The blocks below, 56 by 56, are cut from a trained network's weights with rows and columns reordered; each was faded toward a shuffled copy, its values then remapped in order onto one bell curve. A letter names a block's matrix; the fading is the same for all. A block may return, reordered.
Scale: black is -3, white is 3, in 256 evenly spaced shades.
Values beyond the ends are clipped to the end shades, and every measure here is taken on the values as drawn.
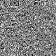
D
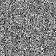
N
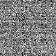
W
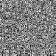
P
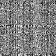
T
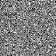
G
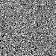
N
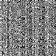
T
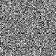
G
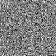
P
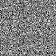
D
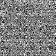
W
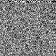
P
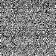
W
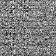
W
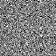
G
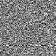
P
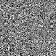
P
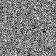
N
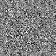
D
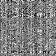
T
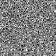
N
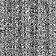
T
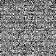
W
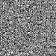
D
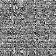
W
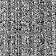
T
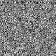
G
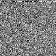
P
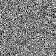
N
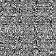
W
